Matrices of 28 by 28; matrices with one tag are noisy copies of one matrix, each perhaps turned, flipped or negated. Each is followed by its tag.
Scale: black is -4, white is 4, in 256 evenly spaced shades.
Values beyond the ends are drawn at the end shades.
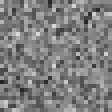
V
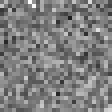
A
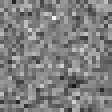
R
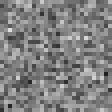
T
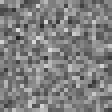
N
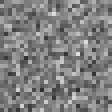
N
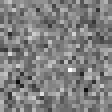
V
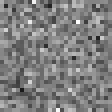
V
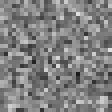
N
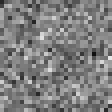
A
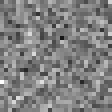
R
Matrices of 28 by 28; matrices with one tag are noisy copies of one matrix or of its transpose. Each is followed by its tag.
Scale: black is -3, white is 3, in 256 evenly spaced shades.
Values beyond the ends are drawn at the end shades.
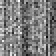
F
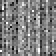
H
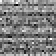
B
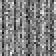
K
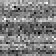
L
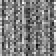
K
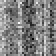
L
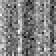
L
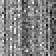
F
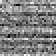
B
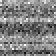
L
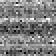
L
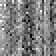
L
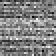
H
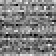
B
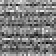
B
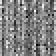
K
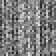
H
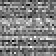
H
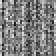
K
